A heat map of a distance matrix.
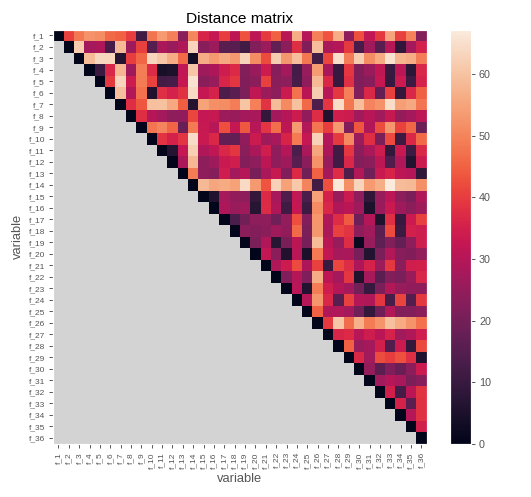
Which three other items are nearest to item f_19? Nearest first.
f_30, f_22, f_2
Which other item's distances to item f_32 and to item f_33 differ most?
f_17
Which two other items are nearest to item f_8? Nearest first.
f_27, f_21
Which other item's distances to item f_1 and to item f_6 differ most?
f_10
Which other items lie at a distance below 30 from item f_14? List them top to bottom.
f_3, f_7, f_26
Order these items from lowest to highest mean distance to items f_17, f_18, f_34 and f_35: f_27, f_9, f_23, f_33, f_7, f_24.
f_23, f_27, f_33, f_24, f_9, f_7
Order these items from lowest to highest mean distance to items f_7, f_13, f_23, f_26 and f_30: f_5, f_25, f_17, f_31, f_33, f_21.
f_25, f_31, f_21, f_17, f_5, f_33
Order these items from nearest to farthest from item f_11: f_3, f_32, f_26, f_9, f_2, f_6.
f_2, f_32, f_6, f_9, f_26, f_3
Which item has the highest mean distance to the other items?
f_14
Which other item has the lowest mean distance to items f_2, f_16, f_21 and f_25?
f_20
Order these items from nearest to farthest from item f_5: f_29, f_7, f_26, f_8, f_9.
f_8, f_29, f_9, f_26, f_7
